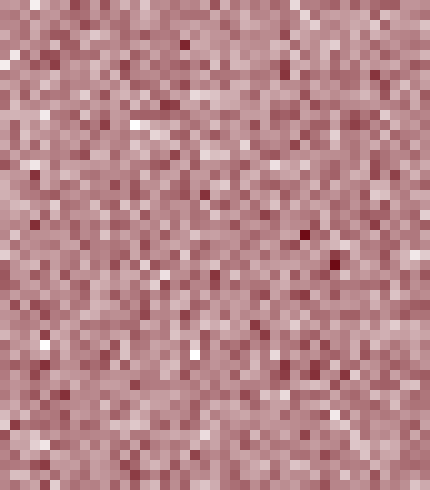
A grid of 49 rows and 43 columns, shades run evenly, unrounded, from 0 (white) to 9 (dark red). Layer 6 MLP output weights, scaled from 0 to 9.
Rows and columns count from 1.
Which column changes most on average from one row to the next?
5
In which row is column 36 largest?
13
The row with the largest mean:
37
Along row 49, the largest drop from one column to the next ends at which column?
6
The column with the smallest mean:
22
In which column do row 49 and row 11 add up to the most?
17
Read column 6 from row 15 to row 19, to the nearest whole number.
5 5 5 4 4
